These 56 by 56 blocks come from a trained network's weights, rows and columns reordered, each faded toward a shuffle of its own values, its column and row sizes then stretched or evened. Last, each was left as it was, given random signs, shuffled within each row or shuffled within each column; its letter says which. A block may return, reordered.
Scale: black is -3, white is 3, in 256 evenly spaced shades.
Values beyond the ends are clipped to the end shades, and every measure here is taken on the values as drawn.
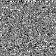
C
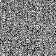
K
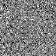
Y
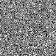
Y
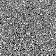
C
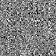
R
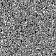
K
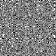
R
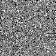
Y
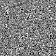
Y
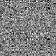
R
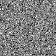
C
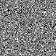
Y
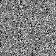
K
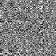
R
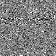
C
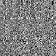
R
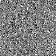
K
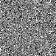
K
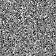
K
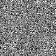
Y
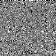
R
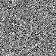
Y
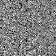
K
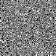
Y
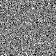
C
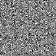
Y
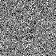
K
